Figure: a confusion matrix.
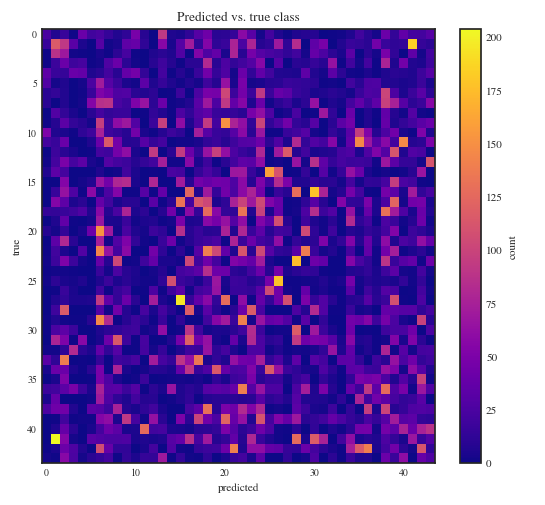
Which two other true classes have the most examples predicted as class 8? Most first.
31, 23
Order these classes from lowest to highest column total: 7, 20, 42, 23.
7, 42, 23, 20
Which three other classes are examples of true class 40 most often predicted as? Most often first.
11, 43, 42
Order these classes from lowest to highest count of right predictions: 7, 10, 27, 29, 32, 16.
29, 10, 32, 7, 27, 16
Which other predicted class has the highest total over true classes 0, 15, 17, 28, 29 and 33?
22
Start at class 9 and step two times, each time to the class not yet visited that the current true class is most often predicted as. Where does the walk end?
6
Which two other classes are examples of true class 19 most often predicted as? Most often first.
26, 34
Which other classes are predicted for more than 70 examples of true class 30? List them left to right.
16, 23, 28
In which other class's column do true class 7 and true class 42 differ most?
36
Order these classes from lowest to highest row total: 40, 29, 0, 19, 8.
8, 0, 19, 40, 29
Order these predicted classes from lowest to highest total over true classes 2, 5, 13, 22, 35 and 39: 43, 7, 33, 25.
33, 25, 43, 7
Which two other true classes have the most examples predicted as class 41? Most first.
1, 16
